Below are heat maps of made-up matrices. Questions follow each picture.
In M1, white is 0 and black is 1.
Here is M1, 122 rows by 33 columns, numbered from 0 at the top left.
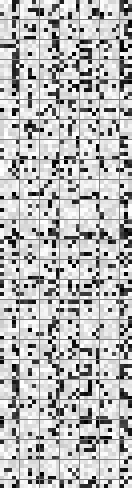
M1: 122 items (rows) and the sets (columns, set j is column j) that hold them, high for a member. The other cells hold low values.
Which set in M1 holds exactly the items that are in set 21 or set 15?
4
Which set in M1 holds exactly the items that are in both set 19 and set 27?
1
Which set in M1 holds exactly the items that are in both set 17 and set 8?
6
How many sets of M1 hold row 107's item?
6
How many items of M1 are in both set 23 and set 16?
0
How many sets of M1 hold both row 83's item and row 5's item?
1
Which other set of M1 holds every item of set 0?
24
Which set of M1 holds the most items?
3
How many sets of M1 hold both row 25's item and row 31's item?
5
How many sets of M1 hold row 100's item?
6
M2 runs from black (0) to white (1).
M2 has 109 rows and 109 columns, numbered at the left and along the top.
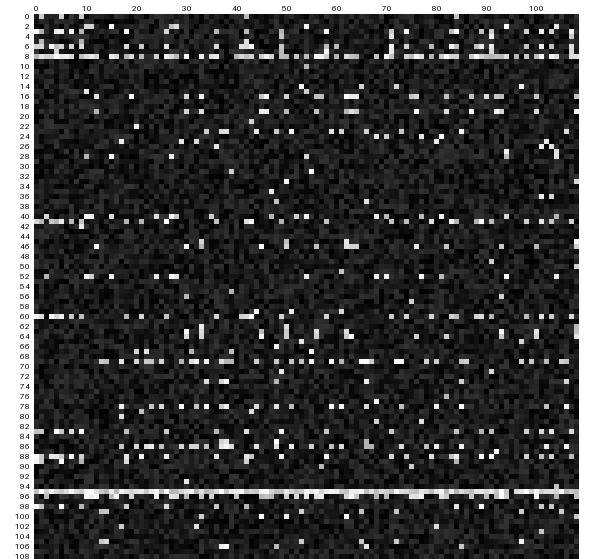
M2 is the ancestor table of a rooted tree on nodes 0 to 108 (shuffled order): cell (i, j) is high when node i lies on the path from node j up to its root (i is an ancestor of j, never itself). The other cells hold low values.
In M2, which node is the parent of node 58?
7
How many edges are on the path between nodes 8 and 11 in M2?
5
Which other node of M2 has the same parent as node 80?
32
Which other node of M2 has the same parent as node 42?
1
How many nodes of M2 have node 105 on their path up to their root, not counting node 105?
6
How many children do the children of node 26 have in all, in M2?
1
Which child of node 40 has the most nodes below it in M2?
52
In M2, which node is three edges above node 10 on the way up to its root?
2
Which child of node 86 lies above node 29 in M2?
78
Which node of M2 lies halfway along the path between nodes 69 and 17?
25
